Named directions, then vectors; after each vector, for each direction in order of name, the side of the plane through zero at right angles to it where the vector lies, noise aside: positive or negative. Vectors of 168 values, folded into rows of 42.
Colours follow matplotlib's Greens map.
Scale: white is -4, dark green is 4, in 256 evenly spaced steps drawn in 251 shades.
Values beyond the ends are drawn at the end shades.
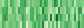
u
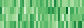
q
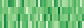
positive, positive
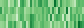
positive, positive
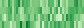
negative, negative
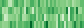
positive, negative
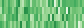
negative, negative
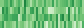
negative, positive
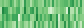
negative, positive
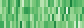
negative, negative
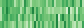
negative, positive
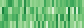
negative, positive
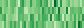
positive, positive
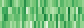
negative, positive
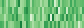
negative, negative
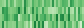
negative, positive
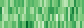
positive, negative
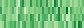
positive, positive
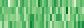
positive, positive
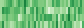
negative, positive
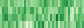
negative, positive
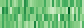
negative, positive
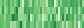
negative, negative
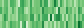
positive, positive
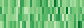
positive, positive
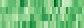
positive, positive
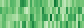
positive, positive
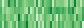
positive, negative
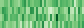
negative, positive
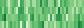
positive, positive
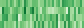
negative, positive
